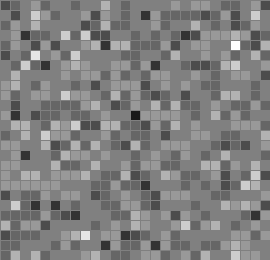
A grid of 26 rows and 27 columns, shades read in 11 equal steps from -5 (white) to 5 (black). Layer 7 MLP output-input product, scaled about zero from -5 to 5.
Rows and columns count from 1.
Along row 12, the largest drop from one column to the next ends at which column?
15
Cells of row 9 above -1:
19
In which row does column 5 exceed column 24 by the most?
7
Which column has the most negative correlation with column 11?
24
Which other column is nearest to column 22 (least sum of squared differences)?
21
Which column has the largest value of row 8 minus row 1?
11
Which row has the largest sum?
22
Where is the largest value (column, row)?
14, 12
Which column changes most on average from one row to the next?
8
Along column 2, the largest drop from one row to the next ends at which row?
13
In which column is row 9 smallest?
2
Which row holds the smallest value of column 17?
18
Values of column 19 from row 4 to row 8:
3 0 0 1 0
